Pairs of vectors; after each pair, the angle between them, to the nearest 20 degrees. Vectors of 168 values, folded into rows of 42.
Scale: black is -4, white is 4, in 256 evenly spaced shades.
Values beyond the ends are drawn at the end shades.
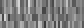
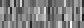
100 degrees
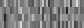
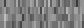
140 degrees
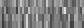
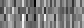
100 degrees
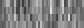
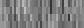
160 degrees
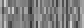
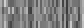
20 degrees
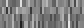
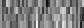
80 degrees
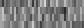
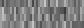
20 degrees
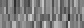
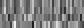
40 degrees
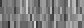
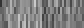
80 degrees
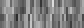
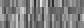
140 degrees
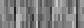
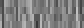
120 degrees
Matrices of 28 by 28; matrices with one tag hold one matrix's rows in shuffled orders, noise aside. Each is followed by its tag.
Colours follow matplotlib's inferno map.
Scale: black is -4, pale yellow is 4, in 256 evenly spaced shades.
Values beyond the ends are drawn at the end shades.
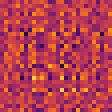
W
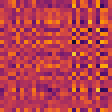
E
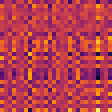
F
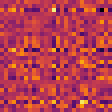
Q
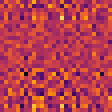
W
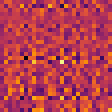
W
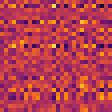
Q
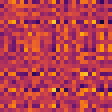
Q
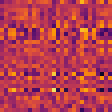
Q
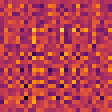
W
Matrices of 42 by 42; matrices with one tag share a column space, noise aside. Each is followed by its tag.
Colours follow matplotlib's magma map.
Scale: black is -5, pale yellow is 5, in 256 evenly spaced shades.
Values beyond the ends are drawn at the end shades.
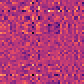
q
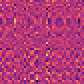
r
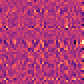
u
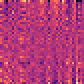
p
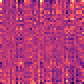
p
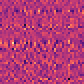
u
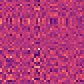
r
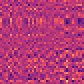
r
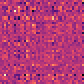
q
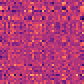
q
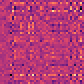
q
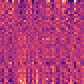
p
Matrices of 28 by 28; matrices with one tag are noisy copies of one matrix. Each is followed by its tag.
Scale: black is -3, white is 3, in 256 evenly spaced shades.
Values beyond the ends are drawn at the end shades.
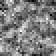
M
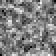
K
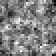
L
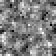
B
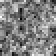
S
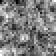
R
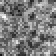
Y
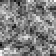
R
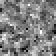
B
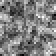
Y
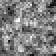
L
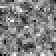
K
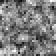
R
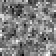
Y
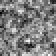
K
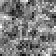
Y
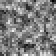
K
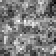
L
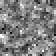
B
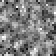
B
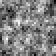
L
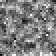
K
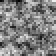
R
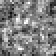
L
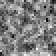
K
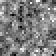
S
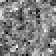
S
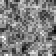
B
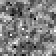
Y
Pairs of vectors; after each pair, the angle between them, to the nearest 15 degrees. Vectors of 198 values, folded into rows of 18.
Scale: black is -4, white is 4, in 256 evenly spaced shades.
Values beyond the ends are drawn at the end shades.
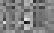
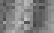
45 degrees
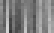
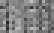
135 degrees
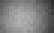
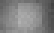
15 degrees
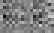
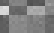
105 degrees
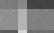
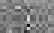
105 degrees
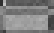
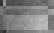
45 degrees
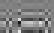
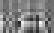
45 degrees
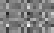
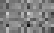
165 degrees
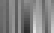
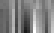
15 degrees
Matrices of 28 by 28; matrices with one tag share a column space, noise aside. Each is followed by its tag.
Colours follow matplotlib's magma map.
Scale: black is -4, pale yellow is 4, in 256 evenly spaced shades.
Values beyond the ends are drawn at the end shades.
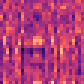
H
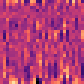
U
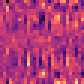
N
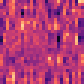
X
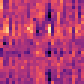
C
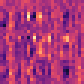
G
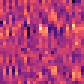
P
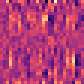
N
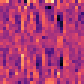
N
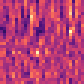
C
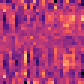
N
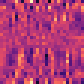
N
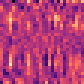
N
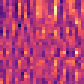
C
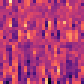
U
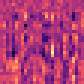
G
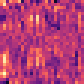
N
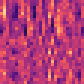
C
